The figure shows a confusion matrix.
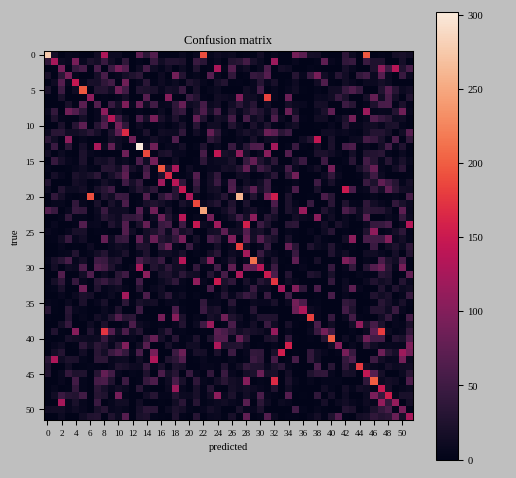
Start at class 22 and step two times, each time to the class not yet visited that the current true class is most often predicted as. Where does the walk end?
35
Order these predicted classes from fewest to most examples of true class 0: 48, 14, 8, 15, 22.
48, 14, 15, 8, 22
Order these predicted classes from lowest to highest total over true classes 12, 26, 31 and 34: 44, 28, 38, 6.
44, 6, 28, 38
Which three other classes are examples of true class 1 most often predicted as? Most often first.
32, 4, 39
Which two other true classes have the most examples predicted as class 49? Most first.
2, 51
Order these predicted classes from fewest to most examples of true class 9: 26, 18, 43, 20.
20, 18, 26, 43
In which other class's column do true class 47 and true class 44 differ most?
18
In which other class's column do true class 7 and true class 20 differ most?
27
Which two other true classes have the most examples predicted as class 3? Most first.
12, 8
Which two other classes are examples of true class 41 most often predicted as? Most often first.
34, 24
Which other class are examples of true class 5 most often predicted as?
10
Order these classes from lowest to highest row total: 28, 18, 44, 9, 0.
28, 44, 18, 9, 0
